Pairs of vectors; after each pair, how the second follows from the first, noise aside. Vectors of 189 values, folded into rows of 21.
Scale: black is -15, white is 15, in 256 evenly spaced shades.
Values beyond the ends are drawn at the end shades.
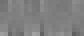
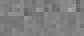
wrapped around.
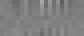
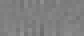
reversed, negated, shrunk.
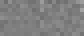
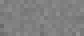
reversed, negated, shrunk.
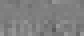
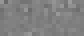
reversed, partly zeroed.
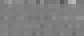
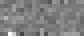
reversed, scaled up.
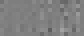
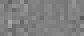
wrapped around.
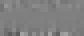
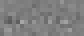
wrapped around.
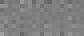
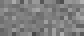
reversed, scaled up.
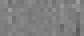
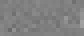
wrapped around, negated, partly zeroed.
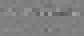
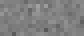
shuffled.
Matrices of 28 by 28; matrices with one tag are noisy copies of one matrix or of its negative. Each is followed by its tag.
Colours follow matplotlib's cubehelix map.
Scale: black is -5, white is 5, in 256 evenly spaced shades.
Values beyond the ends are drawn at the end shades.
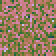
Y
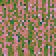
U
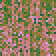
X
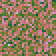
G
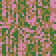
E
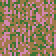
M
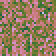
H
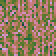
U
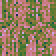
E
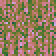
U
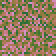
G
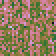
X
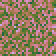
G
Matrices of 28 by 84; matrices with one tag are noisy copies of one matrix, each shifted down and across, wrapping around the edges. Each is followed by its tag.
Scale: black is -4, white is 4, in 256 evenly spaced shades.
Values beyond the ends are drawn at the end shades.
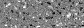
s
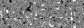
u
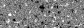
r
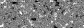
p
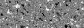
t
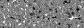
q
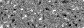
s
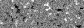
p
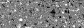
r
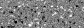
s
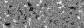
p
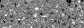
r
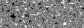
r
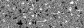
r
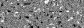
s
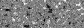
p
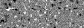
q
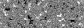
p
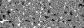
q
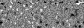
q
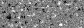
r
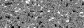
s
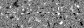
u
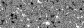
t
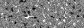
q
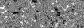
p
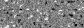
s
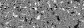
u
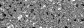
s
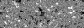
p
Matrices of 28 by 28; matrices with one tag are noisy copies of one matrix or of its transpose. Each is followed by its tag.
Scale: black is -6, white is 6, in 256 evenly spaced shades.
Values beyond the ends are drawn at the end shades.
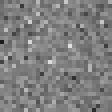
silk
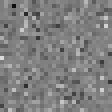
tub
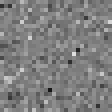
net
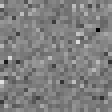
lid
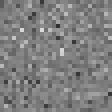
silk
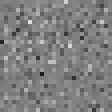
silk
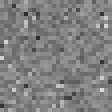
tub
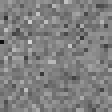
silk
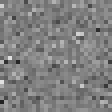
lid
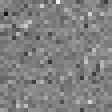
tub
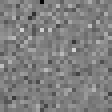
silk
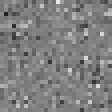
tub
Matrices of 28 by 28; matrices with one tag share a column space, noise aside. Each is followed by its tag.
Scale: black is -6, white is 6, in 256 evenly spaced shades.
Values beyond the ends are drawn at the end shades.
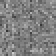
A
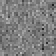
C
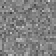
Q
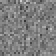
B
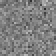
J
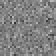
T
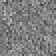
J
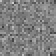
B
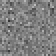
J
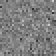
Q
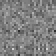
C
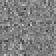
J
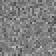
T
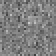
C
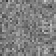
A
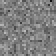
J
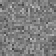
Q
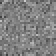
B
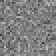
J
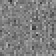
B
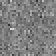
C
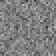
B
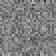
B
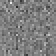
Q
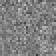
J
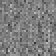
A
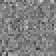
B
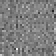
A
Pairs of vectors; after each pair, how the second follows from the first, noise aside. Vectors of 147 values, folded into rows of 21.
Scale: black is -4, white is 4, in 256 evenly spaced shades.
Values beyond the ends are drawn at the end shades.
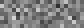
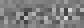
reversed, partly zeroed.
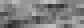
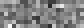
sign-scrambled.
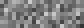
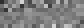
reversed, partly zeroed.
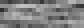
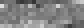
wrapped around, negated, partly zeroed.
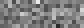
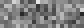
sign-scrambled.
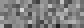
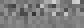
reversed, negated, partly zeroed.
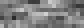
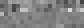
reversed, negated, partly zeroed.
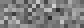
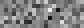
sign-scrambled.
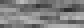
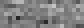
reversed, partly zeroed.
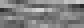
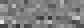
reversed, negated, partly zeroed.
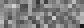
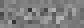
reversed, negated, partly zeroed.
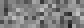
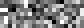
wrapped around, negated, scaled up.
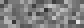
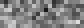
sign-scrambled.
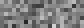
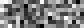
wrapped around, negated, scaled up.
